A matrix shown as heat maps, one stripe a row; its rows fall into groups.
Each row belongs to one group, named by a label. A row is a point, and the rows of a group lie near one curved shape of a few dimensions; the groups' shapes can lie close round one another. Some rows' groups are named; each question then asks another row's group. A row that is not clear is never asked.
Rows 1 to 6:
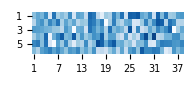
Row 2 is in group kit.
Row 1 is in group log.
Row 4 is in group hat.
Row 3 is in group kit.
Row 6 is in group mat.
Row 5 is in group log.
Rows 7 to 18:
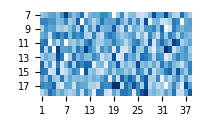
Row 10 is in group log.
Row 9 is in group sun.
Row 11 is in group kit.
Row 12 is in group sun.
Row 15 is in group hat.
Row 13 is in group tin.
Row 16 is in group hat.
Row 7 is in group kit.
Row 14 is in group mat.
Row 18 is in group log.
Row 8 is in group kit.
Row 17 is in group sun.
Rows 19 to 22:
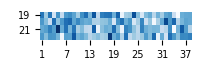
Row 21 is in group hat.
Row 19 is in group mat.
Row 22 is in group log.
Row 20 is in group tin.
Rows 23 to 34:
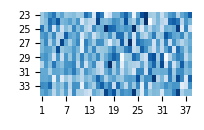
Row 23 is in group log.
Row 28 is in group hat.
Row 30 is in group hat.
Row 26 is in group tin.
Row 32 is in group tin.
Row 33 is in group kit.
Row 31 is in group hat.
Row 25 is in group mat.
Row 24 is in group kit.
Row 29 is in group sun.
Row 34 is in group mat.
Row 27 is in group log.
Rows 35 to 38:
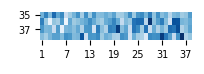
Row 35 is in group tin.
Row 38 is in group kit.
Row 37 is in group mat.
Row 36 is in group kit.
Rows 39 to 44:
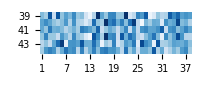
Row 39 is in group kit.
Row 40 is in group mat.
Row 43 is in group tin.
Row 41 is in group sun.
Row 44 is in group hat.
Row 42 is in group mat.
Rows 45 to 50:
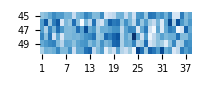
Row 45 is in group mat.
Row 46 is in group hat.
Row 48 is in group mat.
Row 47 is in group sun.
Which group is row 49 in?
sun
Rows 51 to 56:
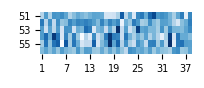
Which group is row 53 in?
mat
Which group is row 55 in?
hat
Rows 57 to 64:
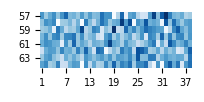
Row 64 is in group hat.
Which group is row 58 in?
log
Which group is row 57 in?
kit
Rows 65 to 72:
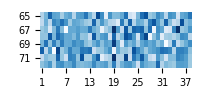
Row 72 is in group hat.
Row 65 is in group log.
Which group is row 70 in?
sun
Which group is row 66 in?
mat
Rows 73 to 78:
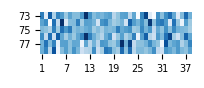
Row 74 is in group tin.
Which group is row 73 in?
sun
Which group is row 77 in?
log
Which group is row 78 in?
log
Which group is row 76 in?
sun
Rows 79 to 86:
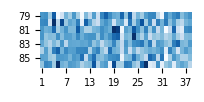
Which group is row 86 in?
hat
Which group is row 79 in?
log
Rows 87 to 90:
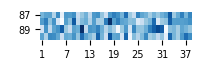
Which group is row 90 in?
log
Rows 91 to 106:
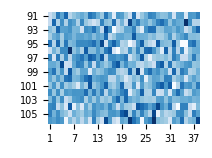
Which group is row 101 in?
sun
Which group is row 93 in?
log
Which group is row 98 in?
hat
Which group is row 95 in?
mat
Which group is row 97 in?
mat
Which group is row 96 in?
log
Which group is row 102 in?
sun
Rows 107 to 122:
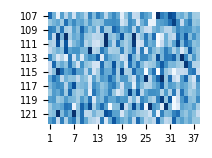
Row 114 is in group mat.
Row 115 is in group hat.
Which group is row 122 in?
log
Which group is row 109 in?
log
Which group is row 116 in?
tin
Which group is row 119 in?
sun
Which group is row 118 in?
log
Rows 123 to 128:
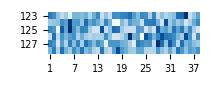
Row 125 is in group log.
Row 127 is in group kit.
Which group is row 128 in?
log
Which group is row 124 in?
log
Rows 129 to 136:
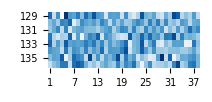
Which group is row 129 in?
sun
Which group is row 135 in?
hat
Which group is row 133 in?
sun
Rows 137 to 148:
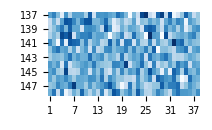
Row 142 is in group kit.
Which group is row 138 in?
log
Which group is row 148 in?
log
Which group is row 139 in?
log
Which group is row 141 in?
tin
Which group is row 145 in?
hat
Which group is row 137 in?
sun
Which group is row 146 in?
mat
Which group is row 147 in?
kit
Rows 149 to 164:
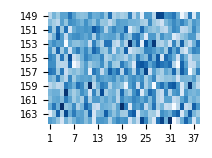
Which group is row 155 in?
tin
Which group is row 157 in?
kit
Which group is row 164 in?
sun
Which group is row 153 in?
log
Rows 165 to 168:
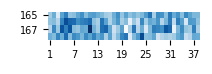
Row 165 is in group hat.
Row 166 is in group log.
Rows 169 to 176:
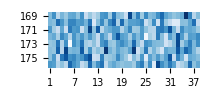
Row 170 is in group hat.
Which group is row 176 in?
kit
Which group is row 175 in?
log
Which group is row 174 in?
kit
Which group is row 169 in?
mat
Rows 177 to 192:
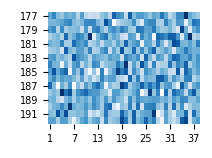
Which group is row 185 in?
hat
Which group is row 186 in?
mat
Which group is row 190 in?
log
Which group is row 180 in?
kit
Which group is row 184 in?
mat
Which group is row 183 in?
tin
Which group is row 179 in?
kit
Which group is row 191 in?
kit
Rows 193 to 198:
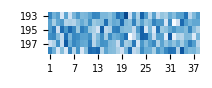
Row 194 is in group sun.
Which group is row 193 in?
mat
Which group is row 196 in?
sun
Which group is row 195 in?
log
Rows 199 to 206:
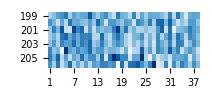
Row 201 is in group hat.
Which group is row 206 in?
hat
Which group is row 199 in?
log
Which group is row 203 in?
log
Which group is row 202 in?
log
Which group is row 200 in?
kit
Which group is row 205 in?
mat
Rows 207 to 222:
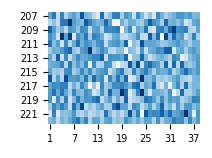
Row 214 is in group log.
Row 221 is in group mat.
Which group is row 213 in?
mat
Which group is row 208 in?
log
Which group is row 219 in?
mat
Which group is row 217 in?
hat
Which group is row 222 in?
tin
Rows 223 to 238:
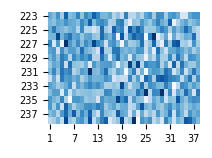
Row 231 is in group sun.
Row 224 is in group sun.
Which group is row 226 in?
hat
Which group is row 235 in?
log
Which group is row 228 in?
log
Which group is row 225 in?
mat
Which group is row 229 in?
log
